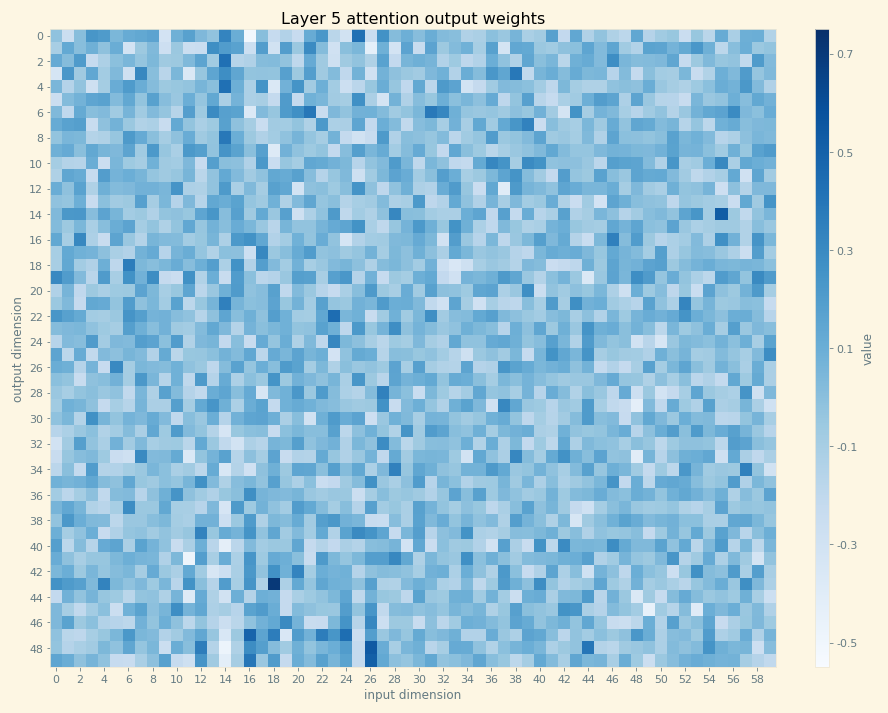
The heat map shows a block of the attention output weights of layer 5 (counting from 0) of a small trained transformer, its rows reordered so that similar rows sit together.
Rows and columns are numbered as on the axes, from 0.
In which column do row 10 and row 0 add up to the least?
16
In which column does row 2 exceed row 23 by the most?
14
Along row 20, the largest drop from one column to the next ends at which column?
40
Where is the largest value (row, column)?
43, 18
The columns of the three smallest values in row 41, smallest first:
11, 58, 21
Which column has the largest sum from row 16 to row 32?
20
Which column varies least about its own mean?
8
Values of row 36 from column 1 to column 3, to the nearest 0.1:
-0.2 -0.1 0
